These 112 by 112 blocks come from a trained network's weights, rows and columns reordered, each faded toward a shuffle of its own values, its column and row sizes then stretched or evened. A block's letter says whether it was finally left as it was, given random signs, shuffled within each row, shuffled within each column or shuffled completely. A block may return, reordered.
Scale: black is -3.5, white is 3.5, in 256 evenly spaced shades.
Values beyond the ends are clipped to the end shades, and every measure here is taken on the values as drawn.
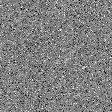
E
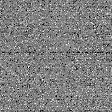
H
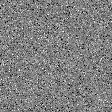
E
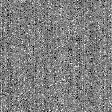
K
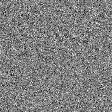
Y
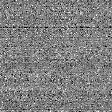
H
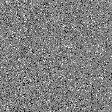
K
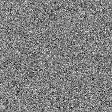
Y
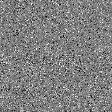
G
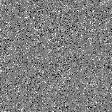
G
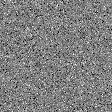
E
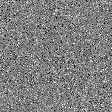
E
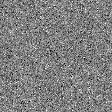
K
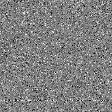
G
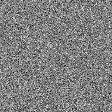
K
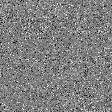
Y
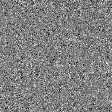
G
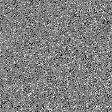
G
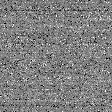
Y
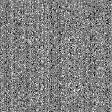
H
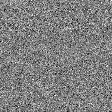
Y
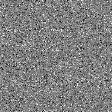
G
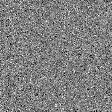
K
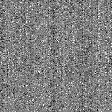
H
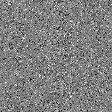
K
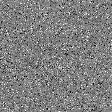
Y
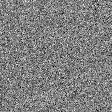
E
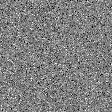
E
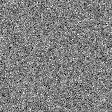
E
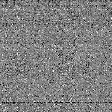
H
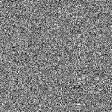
H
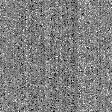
K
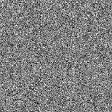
H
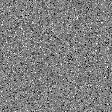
K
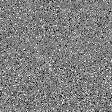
Y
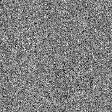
K
